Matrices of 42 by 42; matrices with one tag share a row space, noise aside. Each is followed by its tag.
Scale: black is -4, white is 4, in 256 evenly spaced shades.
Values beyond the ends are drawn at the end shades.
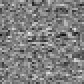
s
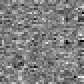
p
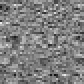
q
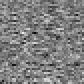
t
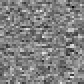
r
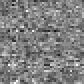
t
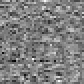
t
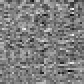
r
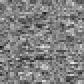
r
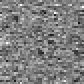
q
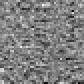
r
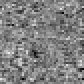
p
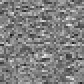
r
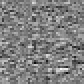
s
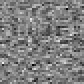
s
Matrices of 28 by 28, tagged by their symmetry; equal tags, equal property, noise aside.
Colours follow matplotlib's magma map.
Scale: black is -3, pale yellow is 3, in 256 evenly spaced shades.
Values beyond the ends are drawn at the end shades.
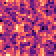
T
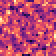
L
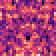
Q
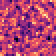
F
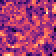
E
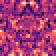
Q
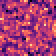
T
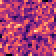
L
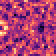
T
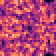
T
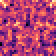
Q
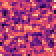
L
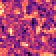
F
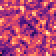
F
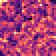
E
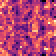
T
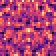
Q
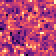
F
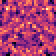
Q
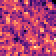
F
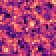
F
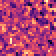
F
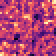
E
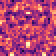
Q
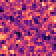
L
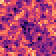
E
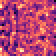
T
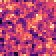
F
